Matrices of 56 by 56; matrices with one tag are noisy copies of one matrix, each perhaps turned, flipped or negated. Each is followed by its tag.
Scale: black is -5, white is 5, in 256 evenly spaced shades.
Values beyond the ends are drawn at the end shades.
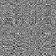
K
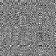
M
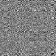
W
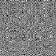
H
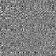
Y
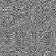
K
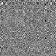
W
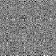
H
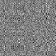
K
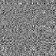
Y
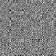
M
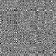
M
